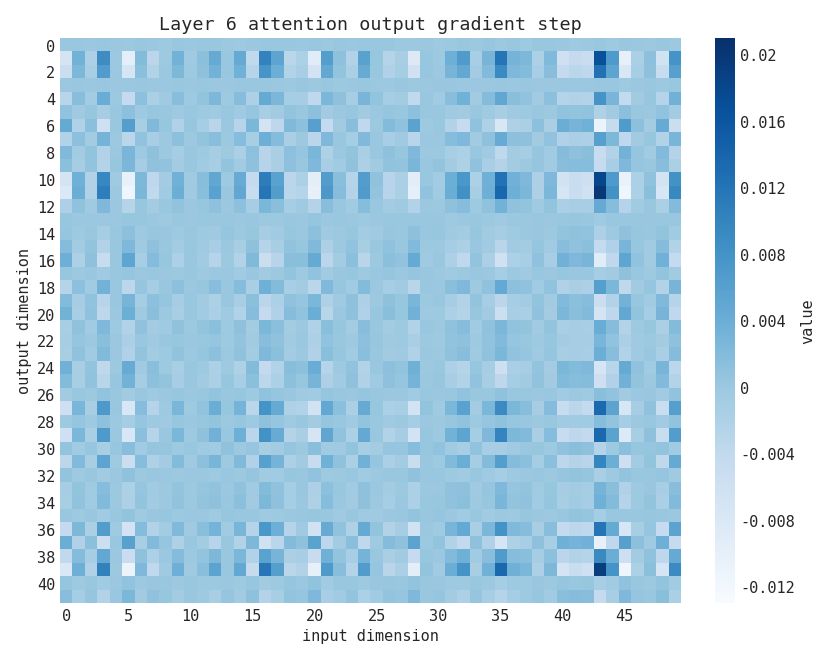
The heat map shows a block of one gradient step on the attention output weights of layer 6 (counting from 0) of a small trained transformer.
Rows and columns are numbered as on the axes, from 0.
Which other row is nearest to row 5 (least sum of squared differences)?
14
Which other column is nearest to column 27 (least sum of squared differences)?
46
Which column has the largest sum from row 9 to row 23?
43
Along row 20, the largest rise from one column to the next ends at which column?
45
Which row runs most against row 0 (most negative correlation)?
35
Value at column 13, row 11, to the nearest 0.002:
0
